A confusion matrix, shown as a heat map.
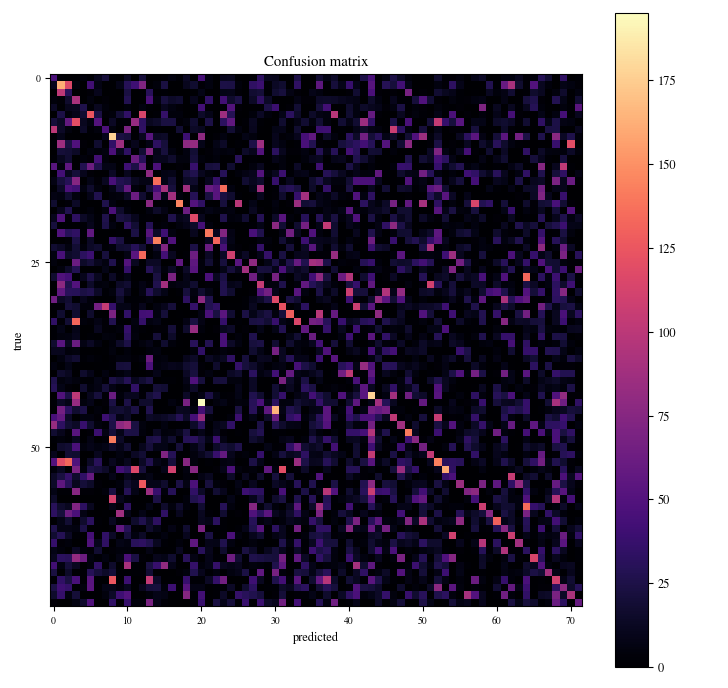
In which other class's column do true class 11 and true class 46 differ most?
20
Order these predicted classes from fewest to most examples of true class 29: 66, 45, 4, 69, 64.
4, 66, 64, 69, 45
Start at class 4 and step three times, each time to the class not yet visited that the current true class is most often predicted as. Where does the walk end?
61
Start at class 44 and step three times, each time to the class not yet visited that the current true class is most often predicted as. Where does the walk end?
30
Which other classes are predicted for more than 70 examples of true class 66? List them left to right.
10, 15, 41
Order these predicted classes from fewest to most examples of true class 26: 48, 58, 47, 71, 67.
58, 48, 47, 67, 71
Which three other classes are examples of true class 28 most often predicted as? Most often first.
51, 15, 1
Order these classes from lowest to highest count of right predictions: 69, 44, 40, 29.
29, 69, 44, 40
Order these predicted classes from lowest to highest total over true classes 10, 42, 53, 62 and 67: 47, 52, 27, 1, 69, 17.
17, 27, 1, 69, 52, 47
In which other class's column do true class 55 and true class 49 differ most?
8
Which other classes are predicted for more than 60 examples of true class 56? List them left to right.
3, 13, 37, 43, 57
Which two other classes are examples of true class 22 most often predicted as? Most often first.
14, 43
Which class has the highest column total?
43
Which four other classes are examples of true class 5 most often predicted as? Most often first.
12, 38, 23, 43
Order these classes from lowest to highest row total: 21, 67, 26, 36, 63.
36, 67, 26, 63, 21
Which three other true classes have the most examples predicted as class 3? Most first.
33, 6, 43
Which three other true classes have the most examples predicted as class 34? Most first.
16, 20, 28
